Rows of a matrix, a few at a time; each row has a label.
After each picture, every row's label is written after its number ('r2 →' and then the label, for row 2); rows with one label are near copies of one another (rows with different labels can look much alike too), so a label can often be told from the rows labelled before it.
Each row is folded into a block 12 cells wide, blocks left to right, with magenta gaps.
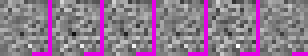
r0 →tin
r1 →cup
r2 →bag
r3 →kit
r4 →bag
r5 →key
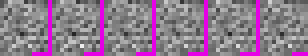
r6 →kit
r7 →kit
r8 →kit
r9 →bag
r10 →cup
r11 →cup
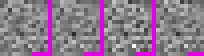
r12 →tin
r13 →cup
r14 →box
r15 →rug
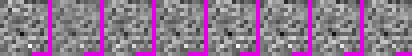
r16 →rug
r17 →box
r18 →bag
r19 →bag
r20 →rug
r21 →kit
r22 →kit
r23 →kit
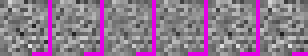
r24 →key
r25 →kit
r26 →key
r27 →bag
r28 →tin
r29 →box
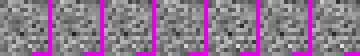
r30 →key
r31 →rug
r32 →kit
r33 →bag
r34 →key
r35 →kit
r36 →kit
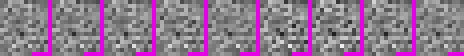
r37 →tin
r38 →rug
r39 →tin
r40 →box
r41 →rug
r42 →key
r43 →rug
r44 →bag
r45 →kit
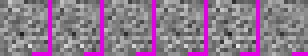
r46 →cup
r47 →tin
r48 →box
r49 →key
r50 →cup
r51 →kit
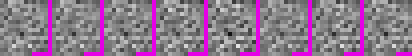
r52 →box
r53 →cup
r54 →key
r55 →bag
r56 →rug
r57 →box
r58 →kit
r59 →tin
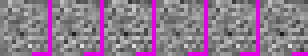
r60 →cup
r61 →cup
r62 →kit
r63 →rug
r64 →cup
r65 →rug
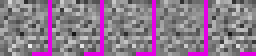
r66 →bag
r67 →rug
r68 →cup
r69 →kit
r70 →kit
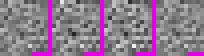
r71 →box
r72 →rug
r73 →box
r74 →cup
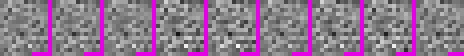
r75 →rug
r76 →kit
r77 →tin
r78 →rug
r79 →box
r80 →cup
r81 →cup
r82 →tin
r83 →kit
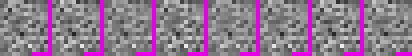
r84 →tin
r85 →rug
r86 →cup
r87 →tin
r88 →tin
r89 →tin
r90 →bag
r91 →rug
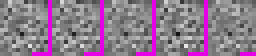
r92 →tin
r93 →cup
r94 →cup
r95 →cup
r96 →key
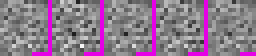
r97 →tin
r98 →bag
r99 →cup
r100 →box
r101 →key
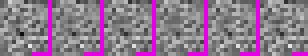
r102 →cup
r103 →kit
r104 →rug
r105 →tin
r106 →tin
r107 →bag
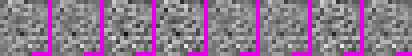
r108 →rug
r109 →tin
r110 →cup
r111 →rug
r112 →tin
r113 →cup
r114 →box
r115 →tin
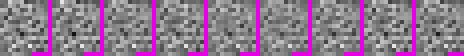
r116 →box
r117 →cup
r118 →bag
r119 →tin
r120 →key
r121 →box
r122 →cup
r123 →tin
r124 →rug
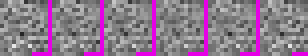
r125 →box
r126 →key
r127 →bag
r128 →bag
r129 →rug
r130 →box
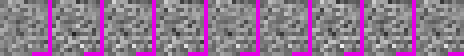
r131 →bag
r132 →kit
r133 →bag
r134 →bag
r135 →rug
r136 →cup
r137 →bag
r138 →bag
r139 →bag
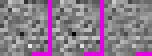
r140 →rug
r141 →cup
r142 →bag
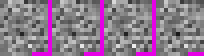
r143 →rug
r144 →box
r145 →tin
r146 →cup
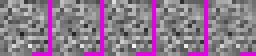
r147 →box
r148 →key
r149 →bag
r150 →key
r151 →tin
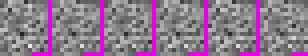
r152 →tin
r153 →cup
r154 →tin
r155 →kit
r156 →rug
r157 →key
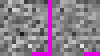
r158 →rug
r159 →tin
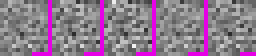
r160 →tin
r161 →bag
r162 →bag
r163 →kit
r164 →key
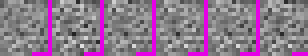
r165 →kit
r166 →key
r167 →rug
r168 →cup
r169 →key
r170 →bag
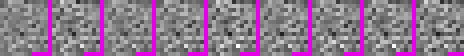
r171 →key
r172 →bag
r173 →key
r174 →key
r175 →bag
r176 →kit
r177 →key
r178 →tin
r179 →kit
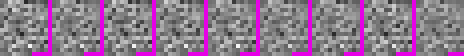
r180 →bag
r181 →key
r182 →bag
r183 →bag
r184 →box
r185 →bag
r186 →kit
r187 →key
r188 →key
